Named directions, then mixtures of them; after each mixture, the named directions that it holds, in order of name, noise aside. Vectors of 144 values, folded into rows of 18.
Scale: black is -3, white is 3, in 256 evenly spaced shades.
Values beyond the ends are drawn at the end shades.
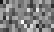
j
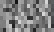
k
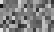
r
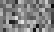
j, k, r.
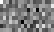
j.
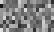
r.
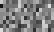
r.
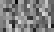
k.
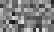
j, k, r.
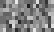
k.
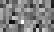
j, k, r.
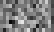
j, k.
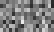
j, r.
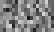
k.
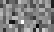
j, k, r.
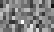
j, r.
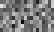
j, k, r.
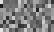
r.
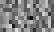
k.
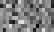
j, k, r.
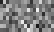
j.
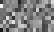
r.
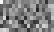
j, k, r.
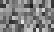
j, r.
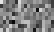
k, r.
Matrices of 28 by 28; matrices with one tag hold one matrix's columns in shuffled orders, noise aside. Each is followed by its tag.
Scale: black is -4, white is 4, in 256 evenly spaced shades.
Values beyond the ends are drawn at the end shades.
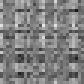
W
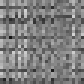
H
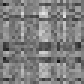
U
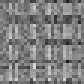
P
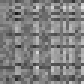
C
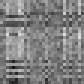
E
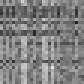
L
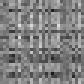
W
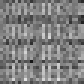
P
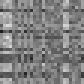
W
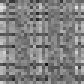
C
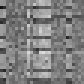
H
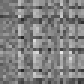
H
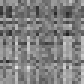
L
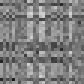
U
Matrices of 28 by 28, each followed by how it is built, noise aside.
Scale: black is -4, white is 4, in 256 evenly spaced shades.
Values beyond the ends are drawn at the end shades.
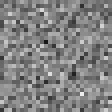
repeating rows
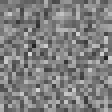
repeating columns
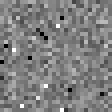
sparse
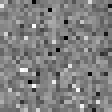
sparse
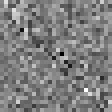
banded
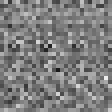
repeating columns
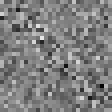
banded
